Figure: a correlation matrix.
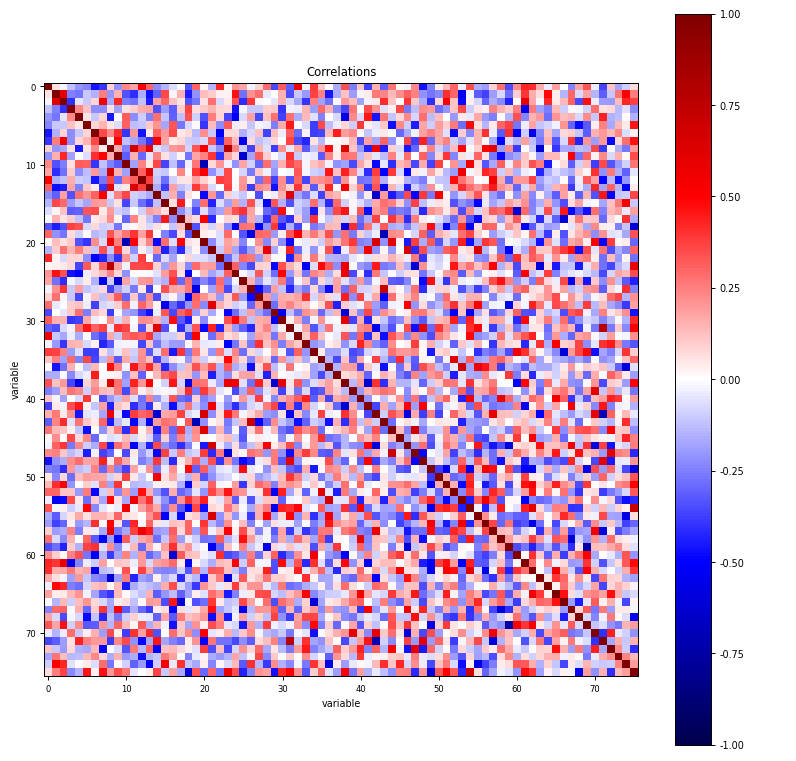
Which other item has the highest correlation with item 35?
52
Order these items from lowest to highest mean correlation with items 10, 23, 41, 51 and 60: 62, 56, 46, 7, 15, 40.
56, 15, 40, 7, 46, 62
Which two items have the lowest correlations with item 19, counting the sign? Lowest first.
43, 26
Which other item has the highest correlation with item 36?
53
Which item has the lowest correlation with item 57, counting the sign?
71
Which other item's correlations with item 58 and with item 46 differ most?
67
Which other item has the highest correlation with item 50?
14
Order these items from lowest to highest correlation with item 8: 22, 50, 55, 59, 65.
65, 22, 50, 55, 59
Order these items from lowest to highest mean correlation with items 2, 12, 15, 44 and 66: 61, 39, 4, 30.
4, 30, 39, 61
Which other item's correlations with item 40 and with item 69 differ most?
59
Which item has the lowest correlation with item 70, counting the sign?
46
